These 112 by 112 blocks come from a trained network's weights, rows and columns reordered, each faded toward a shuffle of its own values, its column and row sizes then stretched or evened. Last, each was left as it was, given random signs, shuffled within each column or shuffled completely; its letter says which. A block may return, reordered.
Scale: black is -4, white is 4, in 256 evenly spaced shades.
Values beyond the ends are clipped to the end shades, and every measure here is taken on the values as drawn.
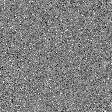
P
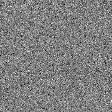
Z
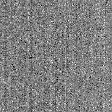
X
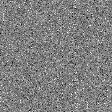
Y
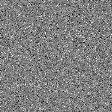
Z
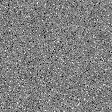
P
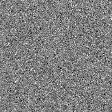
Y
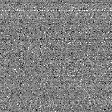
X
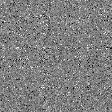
Z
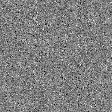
Y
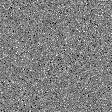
P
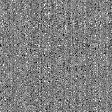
X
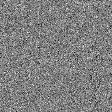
Y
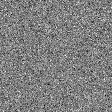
P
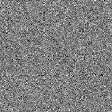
X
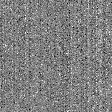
Y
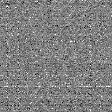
X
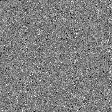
Y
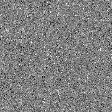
Y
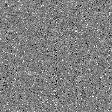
Y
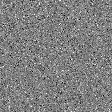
P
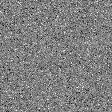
P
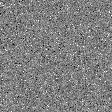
P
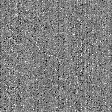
Y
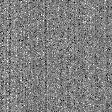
Y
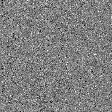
Y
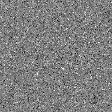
Z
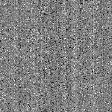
X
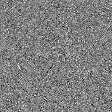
Y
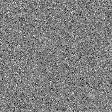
Y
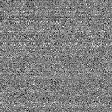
X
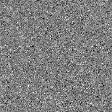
Z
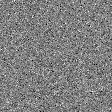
P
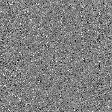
Y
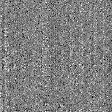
X
